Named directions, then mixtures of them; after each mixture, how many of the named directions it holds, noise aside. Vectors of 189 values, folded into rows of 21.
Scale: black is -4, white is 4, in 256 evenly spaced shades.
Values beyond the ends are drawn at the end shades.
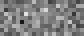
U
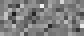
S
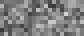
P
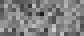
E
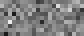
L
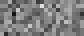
four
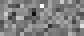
one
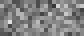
four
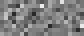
one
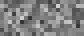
four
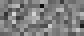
one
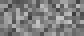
four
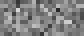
four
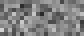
four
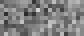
two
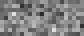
two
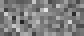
one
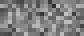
four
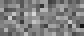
two
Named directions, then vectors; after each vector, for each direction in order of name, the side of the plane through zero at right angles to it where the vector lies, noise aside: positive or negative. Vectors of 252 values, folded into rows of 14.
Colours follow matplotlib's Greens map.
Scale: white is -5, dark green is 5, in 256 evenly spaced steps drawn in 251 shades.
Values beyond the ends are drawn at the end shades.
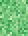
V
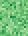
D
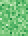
negative, negative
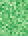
negative, negative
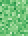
positive, positive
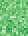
negative, positive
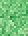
positive, negative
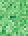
positive, negative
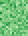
positive, positive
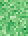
negative, positive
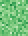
positive, positive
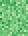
positive, positive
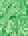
positive, negative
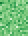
positive, positive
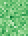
positive, negative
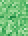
positive, negative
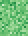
positive, positive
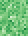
negative, positive
